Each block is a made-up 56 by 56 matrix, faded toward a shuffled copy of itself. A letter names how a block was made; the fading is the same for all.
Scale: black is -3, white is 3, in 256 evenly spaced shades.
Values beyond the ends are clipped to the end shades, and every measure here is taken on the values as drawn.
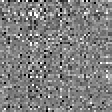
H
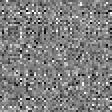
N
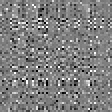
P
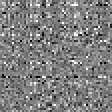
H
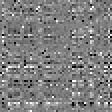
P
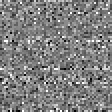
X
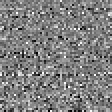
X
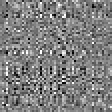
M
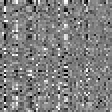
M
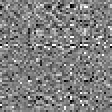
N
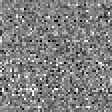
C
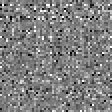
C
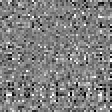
H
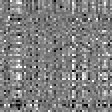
P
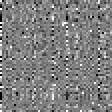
M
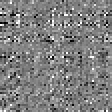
H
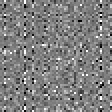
M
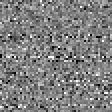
X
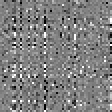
M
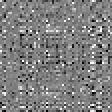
P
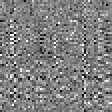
N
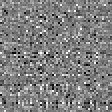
H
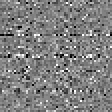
H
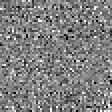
X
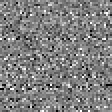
X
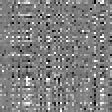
P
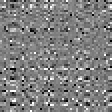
P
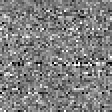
X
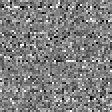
X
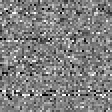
X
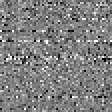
C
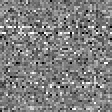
X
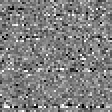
C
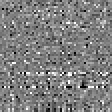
H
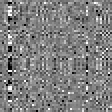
M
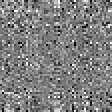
H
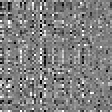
M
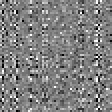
M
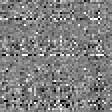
H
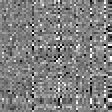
M
